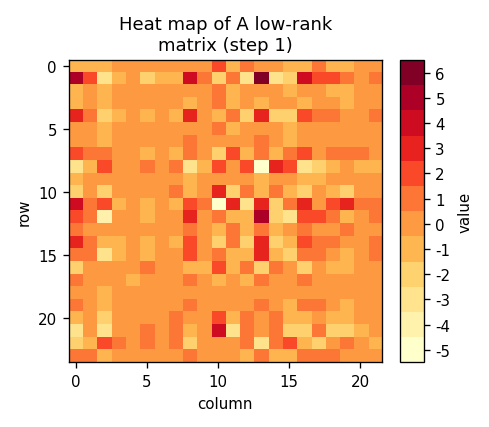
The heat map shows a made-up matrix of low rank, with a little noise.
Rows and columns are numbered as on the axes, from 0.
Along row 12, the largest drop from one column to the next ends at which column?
14
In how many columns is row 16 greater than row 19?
6
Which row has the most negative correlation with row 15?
22
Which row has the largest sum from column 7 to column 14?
12
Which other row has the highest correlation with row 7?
11
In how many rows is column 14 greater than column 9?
6
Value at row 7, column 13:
1
